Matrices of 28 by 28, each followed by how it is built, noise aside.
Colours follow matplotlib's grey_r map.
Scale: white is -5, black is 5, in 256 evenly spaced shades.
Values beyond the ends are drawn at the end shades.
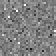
sparse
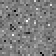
sparse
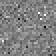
sparse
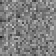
repeating rows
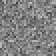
noise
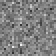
uneven columns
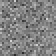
repeating rows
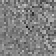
upper triangular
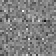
uneven rows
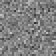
noise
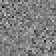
block diagonal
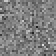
block diagonal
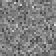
noise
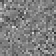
block diagonal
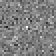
uneven rows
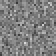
noise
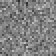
noise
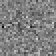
uneven rows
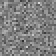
repeating rows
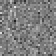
uneven columns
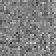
uneven rows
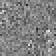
block diagonal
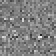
uneven rows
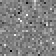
sparse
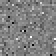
sparse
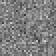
noise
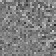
upper triangular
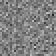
repeating rows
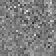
upper triangular
